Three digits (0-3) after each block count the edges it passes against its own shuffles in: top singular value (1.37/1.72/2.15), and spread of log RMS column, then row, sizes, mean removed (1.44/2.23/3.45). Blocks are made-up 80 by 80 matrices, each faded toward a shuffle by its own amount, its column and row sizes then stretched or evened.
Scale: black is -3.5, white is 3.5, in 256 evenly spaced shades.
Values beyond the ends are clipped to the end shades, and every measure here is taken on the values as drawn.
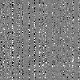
2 3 1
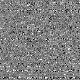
2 0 2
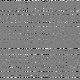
3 1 3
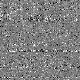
2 0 2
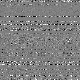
1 0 3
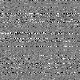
2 0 3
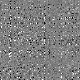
2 2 2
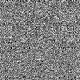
2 0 1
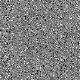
0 2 1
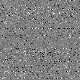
0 0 2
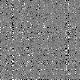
2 2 2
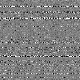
3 0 3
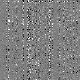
1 3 1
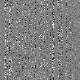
1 3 0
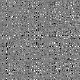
1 2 2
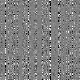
3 3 1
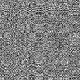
3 0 1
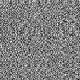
3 0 0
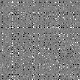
3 2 2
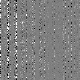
2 3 0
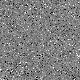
0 0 1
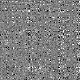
2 2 2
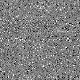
2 0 1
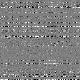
3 0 3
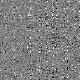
1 2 1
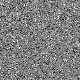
1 0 0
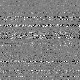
1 0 3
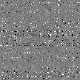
0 1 2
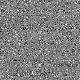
1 0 2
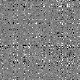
2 2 2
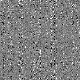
1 2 1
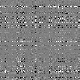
3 2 3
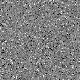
2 0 0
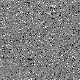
0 1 1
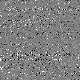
1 0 2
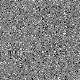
1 1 1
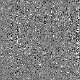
0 2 1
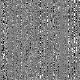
1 3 0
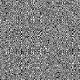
3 2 1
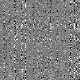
1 3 1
